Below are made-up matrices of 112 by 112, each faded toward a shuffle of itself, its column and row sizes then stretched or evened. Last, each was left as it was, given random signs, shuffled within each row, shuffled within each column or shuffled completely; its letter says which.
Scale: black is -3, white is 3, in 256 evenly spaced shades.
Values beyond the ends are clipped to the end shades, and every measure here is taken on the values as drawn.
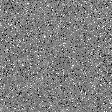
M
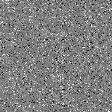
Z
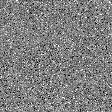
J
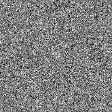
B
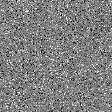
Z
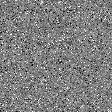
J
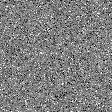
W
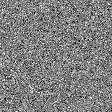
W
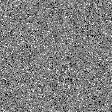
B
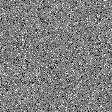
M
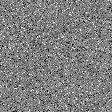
W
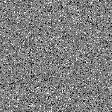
B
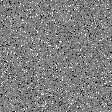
W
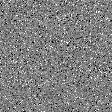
J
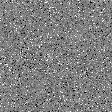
J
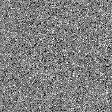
B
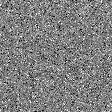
W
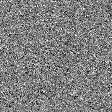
J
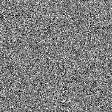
B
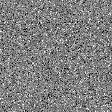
J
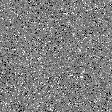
J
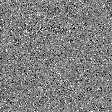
J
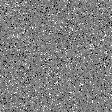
M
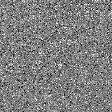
Z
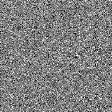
Z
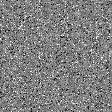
M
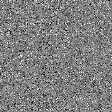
B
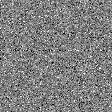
J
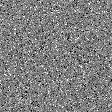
W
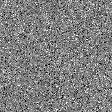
M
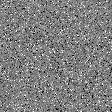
W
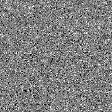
Z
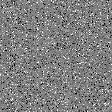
B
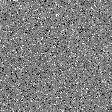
W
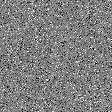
W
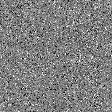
M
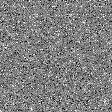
J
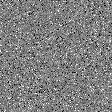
W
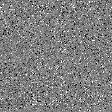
B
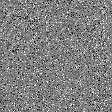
M
